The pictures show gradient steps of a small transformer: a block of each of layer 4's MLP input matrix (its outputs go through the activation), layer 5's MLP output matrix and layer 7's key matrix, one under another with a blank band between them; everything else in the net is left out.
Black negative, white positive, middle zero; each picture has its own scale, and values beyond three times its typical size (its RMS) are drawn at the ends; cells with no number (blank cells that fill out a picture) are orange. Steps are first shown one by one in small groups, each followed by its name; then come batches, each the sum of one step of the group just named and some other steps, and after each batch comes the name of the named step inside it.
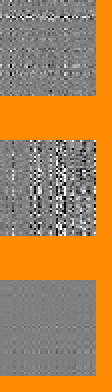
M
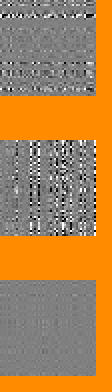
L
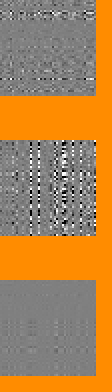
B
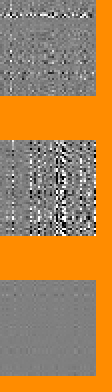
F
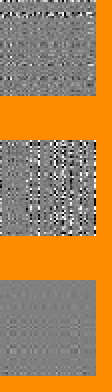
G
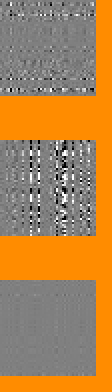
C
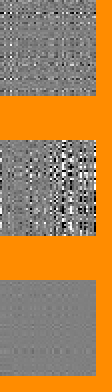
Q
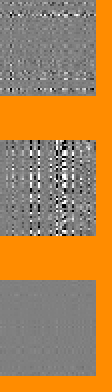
C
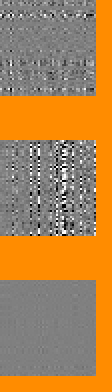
L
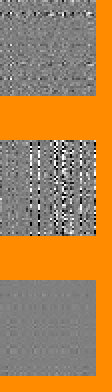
G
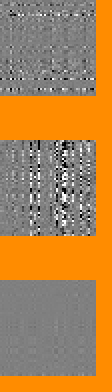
C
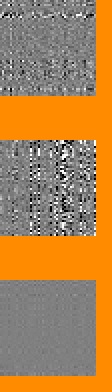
L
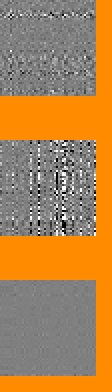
F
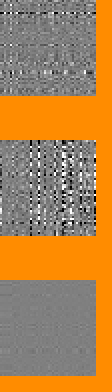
Q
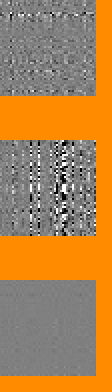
B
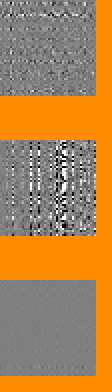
F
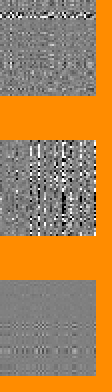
L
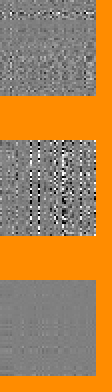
B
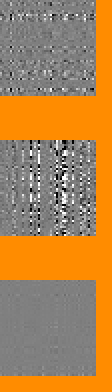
C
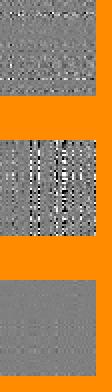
B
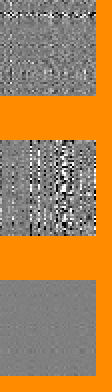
F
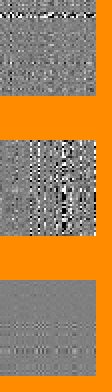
L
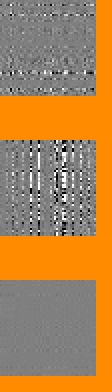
C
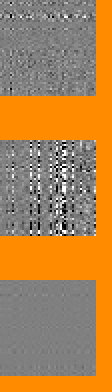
M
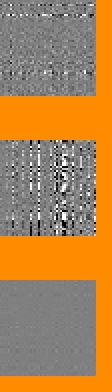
F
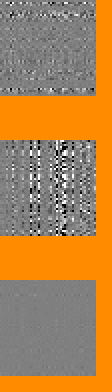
C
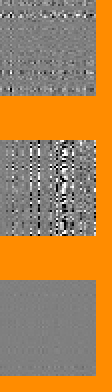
L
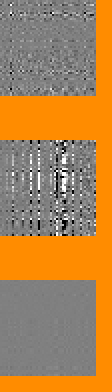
B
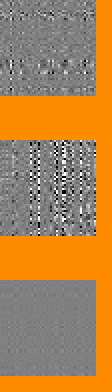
B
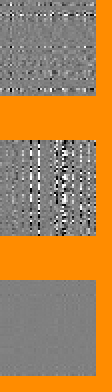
C
